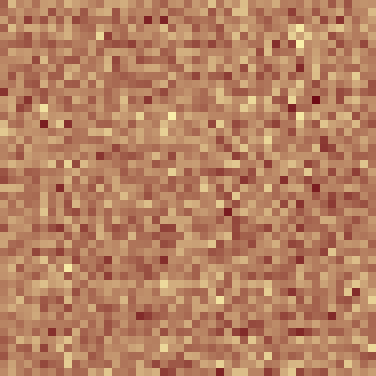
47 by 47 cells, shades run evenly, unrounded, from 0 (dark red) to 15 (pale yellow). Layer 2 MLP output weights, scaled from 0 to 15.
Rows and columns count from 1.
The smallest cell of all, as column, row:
40, 13
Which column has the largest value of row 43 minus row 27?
29
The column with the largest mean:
2
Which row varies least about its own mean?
41
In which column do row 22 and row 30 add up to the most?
39
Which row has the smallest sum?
42
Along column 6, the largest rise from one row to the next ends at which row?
14
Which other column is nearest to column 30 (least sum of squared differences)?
46
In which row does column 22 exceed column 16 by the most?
22
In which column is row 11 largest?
38
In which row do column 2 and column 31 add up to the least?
23
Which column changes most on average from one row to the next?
9
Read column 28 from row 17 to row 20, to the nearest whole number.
7 4 7 9
